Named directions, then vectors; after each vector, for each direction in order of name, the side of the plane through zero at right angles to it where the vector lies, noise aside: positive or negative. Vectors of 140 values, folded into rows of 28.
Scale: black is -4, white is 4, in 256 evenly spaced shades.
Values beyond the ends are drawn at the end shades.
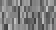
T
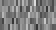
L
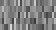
positive, positive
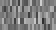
negative, negative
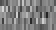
positive, positive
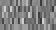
positive, positive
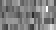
negative, positive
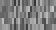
negative, negative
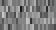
positive, negative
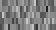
positive, negative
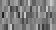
negative, positive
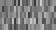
negative, negative
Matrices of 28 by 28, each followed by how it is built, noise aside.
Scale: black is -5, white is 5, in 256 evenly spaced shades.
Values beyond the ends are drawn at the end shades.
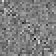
banded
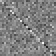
diagonal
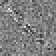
banded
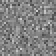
noise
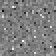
sparse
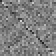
diagonal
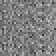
repeating rows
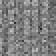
blocks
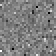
sparse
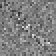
banded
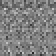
repeating columns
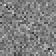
diagonal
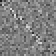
banded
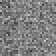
repeating rows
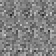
repeating columns
